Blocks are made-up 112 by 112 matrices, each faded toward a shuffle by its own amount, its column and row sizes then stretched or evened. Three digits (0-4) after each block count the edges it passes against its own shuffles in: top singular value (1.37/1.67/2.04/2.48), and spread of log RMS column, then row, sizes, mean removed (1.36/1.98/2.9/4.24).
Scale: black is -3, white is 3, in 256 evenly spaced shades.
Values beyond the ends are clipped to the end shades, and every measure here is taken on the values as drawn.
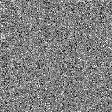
2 1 0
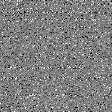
1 0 3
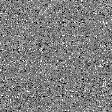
0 1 2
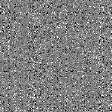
0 3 2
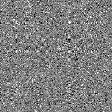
3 1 1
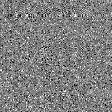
3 1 1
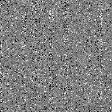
0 3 1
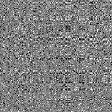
4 2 2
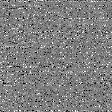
1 1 3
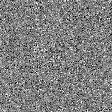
1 0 1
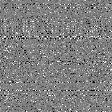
3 0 3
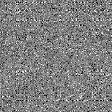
3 1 2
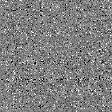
0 2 2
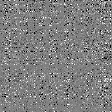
2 3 3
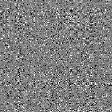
3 2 2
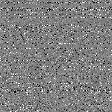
3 0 3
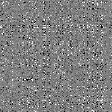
2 3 2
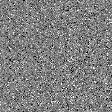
1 1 0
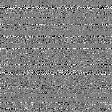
3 1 4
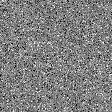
0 0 0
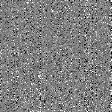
1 3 1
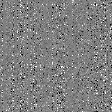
0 3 1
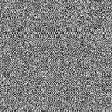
4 0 2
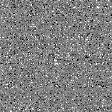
0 1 3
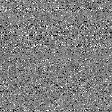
2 0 3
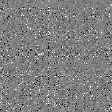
3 2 2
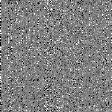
2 3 1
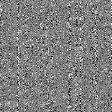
2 3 0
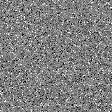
1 0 0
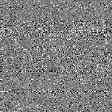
2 1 3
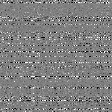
4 1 4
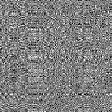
4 0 2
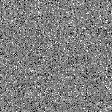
2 1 0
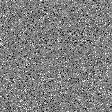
1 0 1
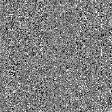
1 3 0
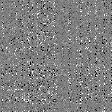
0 3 2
